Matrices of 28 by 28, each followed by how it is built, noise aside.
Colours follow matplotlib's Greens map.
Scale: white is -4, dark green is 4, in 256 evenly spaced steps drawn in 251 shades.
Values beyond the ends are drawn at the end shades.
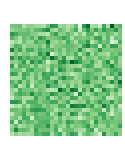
low rank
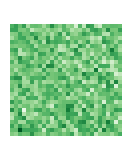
Toeplitz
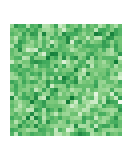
Hankel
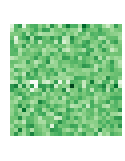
uneven rows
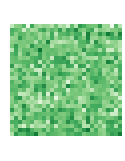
blocks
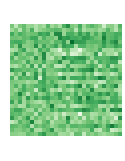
blocks
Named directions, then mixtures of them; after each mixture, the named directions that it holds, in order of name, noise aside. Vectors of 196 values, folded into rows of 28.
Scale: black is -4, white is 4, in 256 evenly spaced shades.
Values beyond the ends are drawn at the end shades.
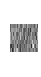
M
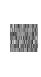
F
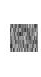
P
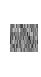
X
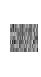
F.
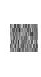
F, X.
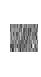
M.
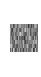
P.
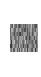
F, P.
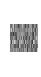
F.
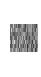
F, P.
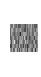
F, P.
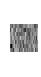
M, P.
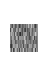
P.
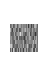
P.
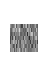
X.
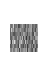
F, P.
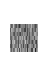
F, P.
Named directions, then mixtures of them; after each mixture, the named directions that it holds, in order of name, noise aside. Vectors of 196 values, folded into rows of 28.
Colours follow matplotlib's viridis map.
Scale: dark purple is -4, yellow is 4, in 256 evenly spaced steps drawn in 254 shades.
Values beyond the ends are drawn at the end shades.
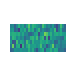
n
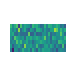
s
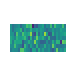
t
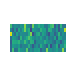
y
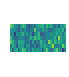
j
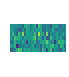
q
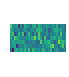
j, q, s.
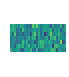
t.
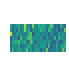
y.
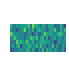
n, s, y.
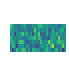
j, q.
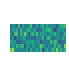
q, s.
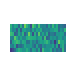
q, s, y.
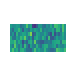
n, t.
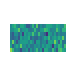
n, q, t.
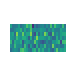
t.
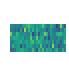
n, t, y.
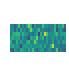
n, t, y.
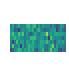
n, q.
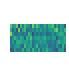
s, y.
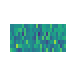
q.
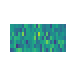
q.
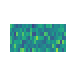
j, t.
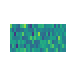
j, q, y.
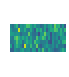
j, s, t.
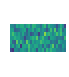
n, s.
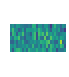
q, t, y.
